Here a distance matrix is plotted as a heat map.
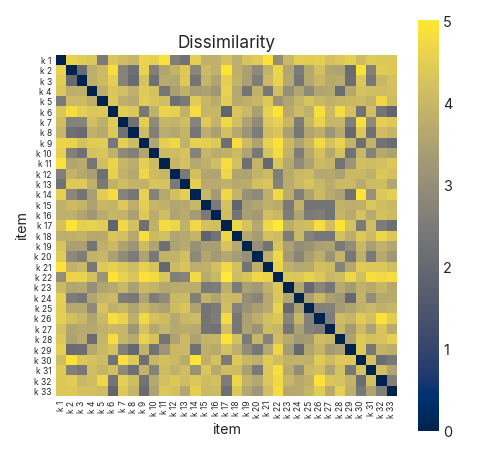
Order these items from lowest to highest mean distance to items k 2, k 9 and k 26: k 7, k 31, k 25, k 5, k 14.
k 25, k 31, k 14, k 7, k 5
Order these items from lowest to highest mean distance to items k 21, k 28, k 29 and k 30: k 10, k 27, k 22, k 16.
k 10, k 27, k 16, k 22
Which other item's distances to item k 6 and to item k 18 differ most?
k 17
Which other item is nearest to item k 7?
k 8
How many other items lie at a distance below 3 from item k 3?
9
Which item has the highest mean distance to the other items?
k 22
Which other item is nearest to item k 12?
k 5
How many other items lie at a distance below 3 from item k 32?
5
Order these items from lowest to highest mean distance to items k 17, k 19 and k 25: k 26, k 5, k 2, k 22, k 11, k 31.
k 11, k 26, k 31, k 2, k 5, k 22
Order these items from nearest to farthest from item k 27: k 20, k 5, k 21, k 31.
k 20, k 31, k 5, k 21
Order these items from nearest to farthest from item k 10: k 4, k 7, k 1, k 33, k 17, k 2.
k 2, k 7, k 33, k 17, k 4, k 1
